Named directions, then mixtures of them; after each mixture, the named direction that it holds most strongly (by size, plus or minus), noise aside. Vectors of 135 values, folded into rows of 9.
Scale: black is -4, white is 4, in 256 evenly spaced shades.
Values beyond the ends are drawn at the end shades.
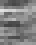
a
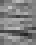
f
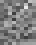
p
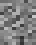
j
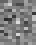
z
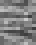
f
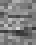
f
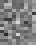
z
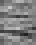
f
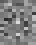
z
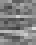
f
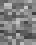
z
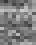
a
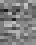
p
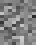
j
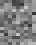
z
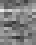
a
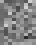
p
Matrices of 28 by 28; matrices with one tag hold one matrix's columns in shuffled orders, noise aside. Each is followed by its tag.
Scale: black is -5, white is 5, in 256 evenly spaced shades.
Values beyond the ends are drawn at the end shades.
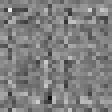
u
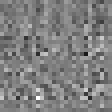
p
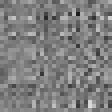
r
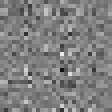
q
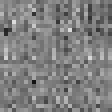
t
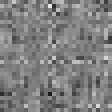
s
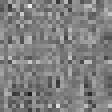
s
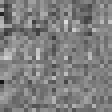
t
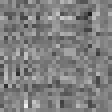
r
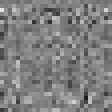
u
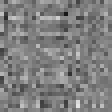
r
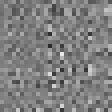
q
